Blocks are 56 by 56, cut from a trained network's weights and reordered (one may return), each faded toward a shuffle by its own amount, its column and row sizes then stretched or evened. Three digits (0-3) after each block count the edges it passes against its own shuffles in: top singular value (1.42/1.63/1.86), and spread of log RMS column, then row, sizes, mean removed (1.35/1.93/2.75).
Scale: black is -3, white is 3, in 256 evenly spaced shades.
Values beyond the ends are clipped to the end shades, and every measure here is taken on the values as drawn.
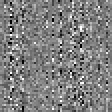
0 3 0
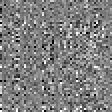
2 3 2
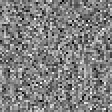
2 0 0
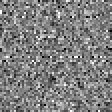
2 0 2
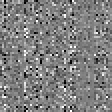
1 3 2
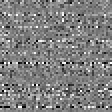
2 1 3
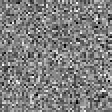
3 1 0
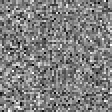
1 1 0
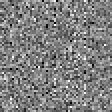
0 2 0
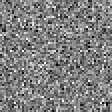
1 0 0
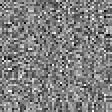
3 0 0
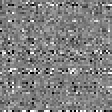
3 1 3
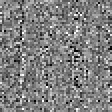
1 2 1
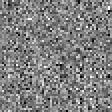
2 1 1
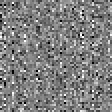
0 3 0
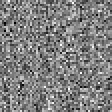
3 1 0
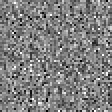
0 2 1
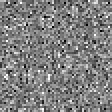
2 1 1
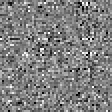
1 1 2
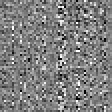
2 3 0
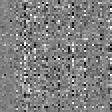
0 3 2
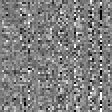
1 3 0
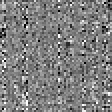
1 3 0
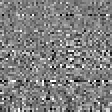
3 1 3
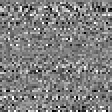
3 0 3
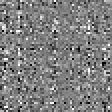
0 3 2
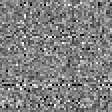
1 0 2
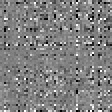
1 3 3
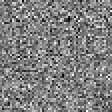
3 0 1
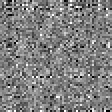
3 1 2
